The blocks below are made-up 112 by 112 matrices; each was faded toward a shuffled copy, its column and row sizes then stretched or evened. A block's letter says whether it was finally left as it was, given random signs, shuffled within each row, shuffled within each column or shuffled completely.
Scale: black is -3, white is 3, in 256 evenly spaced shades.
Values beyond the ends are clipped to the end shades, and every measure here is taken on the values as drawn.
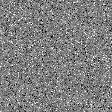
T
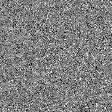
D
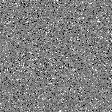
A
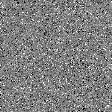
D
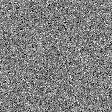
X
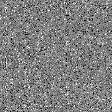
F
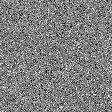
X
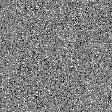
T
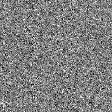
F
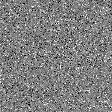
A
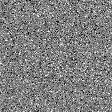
A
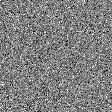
A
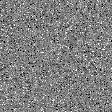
T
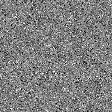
A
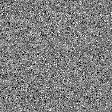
D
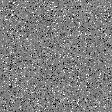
D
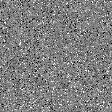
D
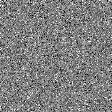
D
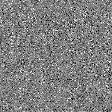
D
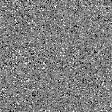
F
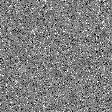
T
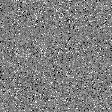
D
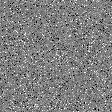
X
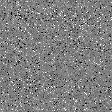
D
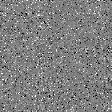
F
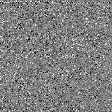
F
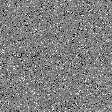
A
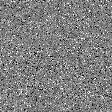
A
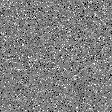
A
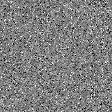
T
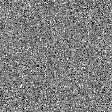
D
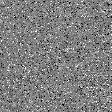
D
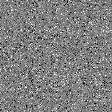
F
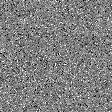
X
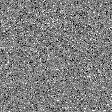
A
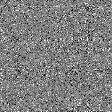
F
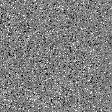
T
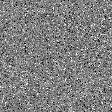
T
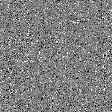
D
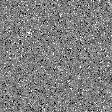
D
